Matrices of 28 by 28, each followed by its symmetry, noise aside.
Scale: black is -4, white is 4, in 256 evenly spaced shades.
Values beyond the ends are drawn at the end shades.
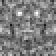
mirrored left to right.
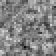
symmetric.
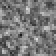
symmetric across the other diagonal.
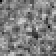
symmetric.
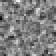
antisymmetric.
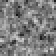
symmetric across the other diagonal.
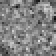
symmetric across the other diagonal.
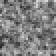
antisymmetric.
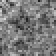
symmetric.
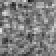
antisymmetric.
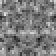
mirrored left to right.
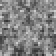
mirrored left to right.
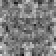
mirrored left to right.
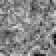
symmetric.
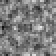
mirrored top to bottom.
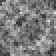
symmetric.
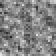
same after a half turn.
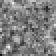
symmetric across the other diagonal.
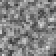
symmetric.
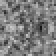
mirrored top to bottom.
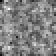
mirrored top to bottom.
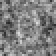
same after a half turn.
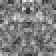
mirrored left to right.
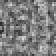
mirrored top to bottom.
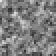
symmetric.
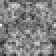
mirrored left to right.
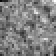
symmetric across the other diagonal.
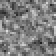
same after a half turn.
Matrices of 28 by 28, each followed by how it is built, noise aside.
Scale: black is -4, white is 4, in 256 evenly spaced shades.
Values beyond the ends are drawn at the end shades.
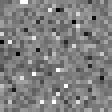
sparse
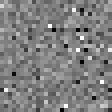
sparse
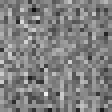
blocks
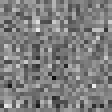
low rank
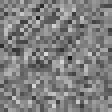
Hankel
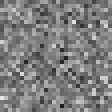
repeating rows
